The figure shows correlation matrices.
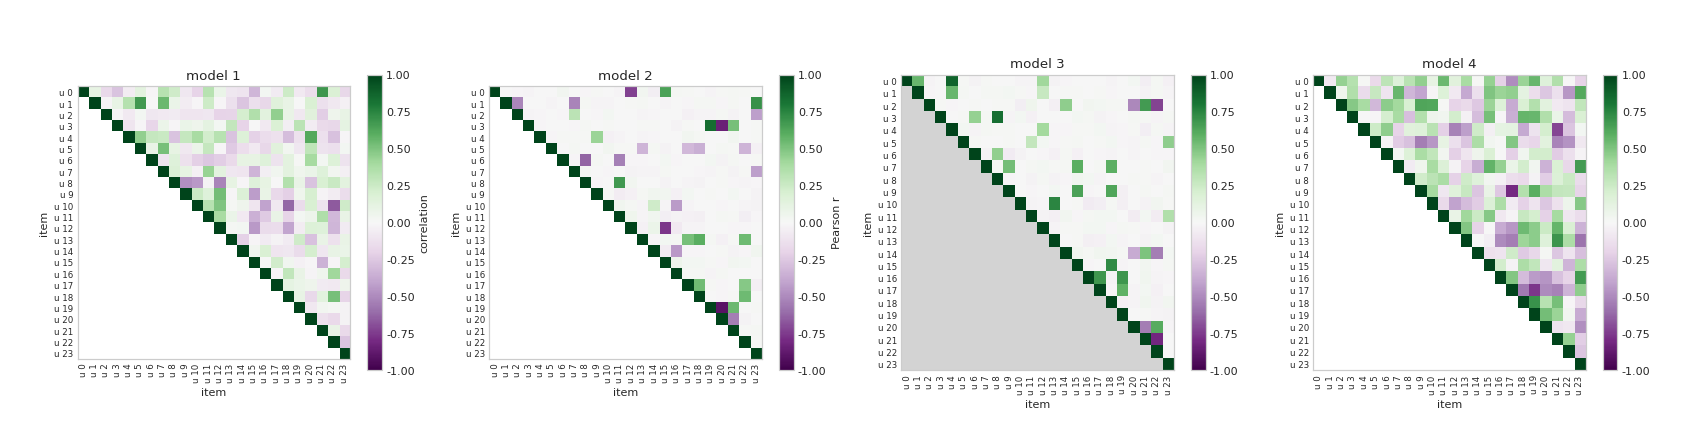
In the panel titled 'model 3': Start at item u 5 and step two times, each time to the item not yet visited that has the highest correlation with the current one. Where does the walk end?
u 11
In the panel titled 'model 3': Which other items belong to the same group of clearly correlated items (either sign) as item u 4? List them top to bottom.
u 0, u 1, u 12
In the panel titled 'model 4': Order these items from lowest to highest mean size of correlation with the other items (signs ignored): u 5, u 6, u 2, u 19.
u 6, u 5, u 2, u 19
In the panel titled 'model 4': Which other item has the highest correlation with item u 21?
u 13
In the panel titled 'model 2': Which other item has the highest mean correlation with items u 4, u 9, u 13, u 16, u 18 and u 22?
u 17
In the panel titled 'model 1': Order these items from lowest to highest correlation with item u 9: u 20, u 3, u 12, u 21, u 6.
u 6, u 21, u 3, u 20, u 12
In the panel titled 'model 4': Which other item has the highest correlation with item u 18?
u 19
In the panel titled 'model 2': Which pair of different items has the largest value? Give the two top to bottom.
u 3, u 19
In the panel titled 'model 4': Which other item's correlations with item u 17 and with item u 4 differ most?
u 9
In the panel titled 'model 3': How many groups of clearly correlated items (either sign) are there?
7
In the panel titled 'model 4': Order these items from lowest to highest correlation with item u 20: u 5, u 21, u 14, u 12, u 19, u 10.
u 10, u 21, u 14, u 5, u 12, u 19
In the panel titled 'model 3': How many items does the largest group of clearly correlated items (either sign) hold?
5
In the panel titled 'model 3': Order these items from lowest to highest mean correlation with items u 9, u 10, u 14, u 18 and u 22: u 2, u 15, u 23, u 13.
u 2, u 23, u 13, u 15
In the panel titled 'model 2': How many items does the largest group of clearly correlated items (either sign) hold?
5
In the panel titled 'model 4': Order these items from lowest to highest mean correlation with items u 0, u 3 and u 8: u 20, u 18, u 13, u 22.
u 22, u 20, u 13, u 18
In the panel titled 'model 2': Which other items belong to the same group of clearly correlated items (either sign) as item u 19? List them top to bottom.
u 3, u 20, u 21
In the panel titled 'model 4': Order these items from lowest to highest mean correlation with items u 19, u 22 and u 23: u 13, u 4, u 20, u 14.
u 14, u 4, u 20, u 13
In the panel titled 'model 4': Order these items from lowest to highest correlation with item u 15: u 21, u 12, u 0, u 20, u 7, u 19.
u 20, u 12, u 21, u 19, u 0, u 7
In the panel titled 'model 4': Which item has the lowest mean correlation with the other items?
u 17
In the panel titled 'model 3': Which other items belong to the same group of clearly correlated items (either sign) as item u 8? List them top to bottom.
u 3, u 6
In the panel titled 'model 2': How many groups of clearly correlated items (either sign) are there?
7
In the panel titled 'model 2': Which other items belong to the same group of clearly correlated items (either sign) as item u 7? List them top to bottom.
u 1, u 2, u 23
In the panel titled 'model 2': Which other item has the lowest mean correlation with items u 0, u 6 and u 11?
u 12
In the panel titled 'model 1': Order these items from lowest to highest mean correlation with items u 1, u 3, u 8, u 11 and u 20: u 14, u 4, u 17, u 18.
u 14, u 18, u 17, u 4
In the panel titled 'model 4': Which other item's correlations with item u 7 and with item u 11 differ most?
u 23
